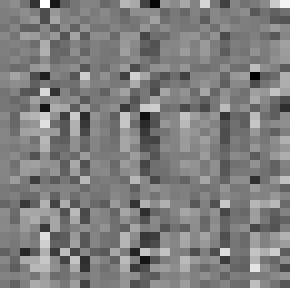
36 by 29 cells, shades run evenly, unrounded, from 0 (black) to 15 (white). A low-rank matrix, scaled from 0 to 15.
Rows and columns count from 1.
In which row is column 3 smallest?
32
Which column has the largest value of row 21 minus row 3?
5
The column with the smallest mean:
15
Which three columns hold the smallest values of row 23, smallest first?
26, 4, 16
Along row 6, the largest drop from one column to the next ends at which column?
6
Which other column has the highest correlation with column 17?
27
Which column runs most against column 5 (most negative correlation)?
25
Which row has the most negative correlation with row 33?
14
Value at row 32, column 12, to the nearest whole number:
10
